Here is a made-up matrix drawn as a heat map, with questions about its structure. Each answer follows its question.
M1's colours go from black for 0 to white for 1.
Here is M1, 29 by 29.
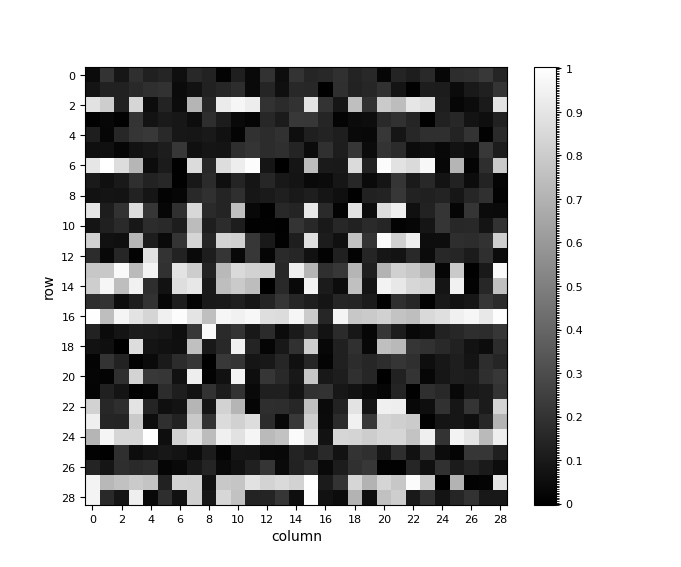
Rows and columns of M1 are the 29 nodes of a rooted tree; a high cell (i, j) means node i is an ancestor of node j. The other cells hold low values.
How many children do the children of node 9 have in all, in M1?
2
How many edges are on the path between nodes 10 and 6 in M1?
9
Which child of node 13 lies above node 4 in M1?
12
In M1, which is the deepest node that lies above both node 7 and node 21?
18
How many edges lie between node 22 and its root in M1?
9
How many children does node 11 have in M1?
1
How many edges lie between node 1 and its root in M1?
7
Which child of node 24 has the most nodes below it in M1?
27
